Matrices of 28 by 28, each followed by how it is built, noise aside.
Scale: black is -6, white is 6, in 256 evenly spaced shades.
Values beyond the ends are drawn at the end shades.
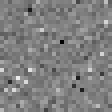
sparse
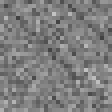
Toeplitz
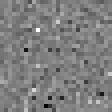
sparse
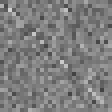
diagonal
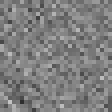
Toeplitz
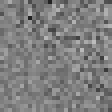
upper triangular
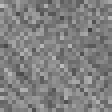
Toeplitz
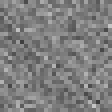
Toeplitz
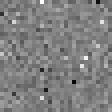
sparse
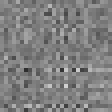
low rank
